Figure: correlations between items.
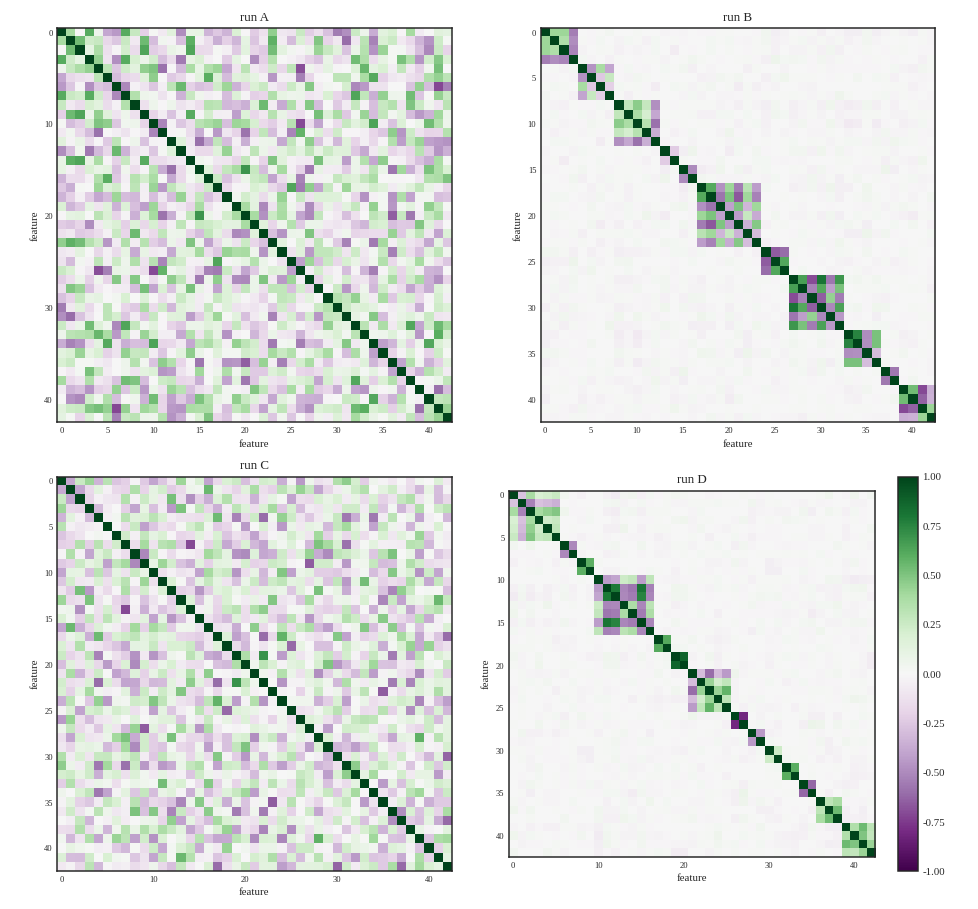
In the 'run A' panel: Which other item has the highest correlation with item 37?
3
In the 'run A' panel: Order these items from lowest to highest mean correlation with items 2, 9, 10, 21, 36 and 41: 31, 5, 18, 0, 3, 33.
18, 31, 0, 3, 5, 33
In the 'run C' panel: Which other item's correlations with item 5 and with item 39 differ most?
34
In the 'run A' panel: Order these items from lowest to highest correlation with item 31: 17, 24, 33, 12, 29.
24, 33, 12, 29, 17
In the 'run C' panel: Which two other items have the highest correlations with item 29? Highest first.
20, 7
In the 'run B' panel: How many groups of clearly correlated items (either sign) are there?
11
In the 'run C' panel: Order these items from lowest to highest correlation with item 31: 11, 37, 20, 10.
11, 20, 10, 37
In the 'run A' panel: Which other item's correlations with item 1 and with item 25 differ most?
17
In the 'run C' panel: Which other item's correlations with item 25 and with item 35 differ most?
23
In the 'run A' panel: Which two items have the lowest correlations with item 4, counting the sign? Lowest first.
26, 11
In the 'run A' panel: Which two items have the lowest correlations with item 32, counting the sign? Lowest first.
6, 39
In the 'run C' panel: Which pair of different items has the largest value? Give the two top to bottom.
19, 22
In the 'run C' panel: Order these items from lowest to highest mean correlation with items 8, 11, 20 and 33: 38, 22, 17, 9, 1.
22, 17, 9, 38, 1
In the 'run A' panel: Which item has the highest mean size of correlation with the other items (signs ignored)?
41
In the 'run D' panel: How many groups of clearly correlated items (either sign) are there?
14
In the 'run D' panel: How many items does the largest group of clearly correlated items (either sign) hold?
7
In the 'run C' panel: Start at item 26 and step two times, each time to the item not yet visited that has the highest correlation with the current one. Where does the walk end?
16
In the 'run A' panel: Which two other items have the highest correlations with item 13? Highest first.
6, 18
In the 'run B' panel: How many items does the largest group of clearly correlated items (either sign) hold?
7
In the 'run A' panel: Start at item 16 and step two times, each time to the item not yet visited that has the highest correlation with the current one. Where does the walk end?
34
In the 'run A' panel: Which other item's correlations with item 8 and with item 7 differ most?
22
